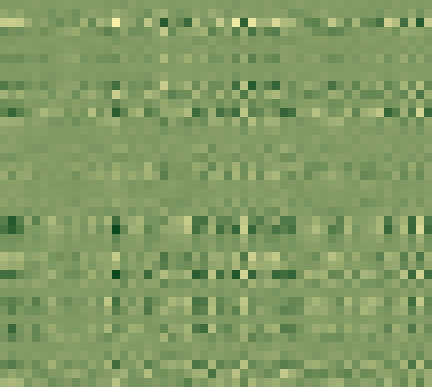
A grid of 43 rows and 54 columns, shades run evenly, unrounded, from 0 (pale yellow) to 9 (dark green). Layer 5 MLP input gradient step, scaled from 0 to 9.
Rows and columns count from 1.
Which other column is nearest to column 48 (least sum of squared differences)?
23
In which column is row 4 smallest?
21
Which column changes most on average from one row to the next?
15
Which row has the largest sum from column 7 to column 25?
31
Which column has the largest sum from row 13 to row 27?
2
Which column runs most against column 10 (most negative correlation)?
34
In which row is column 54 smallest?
3
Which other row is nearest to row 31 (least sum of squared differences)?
26
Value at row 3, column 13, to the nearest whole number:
3
